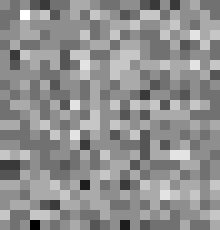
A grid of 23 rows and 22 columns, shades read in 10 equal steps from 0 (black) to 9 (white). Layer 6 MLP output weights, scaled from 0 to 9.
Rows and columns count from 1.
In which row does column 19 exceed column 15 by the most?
16
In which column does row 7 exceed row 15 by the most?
9
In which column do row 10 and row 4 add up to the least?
15
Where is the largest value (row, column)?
2, 3
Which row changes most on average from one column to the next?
11
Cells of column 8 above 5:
10
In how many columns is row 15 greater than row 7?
3
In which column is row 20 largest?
17
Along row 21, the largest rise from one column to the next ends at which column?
7
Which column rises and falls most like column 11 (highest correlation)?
18
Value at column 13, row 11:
4
